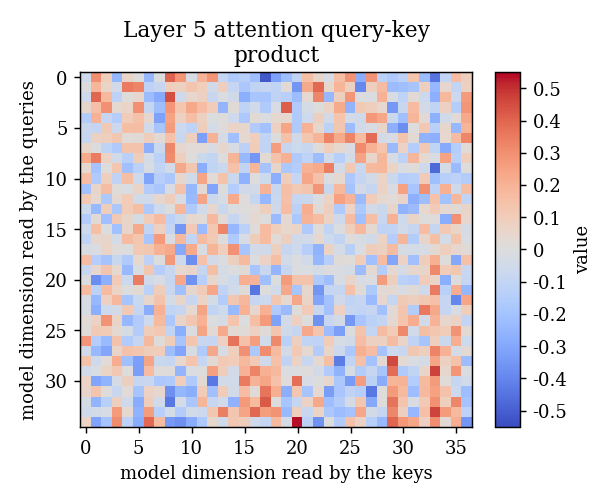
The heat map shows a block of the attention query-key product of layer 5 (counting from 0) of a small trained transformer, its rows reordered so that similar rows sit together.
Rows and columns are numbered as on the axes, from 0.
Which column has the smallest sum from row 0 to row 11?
33
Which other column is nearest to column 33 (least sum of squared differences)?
15
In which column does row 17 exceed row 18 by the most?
10
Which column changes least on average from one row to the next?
24
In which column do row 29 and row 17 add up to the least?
9
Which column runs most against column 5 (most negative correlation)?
29
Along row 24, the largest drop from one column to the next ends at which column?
18
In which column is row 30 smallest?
12
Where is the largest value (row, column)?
34, 20
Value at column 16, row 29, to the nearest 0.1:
0.3
